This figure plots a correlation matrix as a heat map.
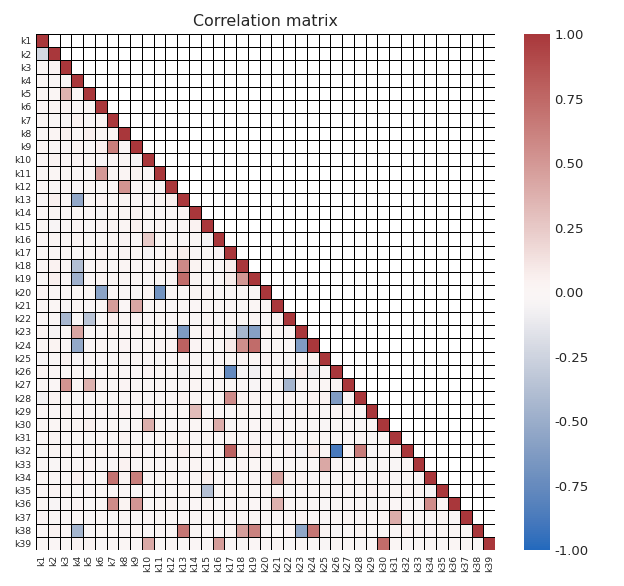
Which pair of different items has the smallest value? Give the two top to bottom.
k26, k32
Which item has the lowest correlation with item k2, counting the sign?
k1
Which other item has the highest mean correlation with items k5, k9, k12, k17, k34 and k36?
k7
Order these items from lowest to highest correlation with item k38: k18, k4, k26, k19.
k4, k26, k18, k19
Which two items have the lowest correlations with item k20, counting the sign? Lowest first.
k11, k6
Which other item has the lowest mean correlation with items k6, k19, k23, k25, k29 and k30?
k20
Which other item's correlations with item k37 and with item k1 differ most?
k31
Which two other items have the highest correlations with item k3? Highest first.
k27, k5
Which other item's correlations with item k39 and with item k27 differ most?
k30
